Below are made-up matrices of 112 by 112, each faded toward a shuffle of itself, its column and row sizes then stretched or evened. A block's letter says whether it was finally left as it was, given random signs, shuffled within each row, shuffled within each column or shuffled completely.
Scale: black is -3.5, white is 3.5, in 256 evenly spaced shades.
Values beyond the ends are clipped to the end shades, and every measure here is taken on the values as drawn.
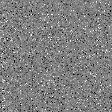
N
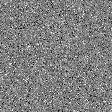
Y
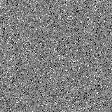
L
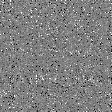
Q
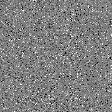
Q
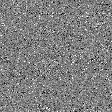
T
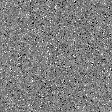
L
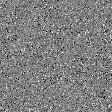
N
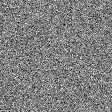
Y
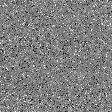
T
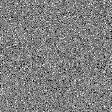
Q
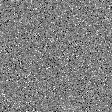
Y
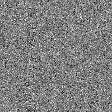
L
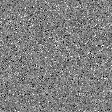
T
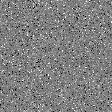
L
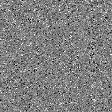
Q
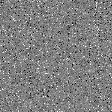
L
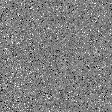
L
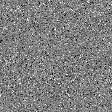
T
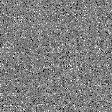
Q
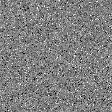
L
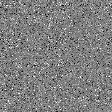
N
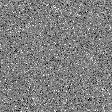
T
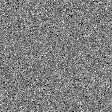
T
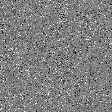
L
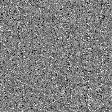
L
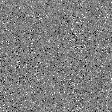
N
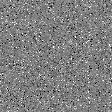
L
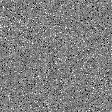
L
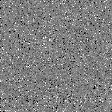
Q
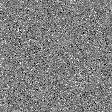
Y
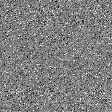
T
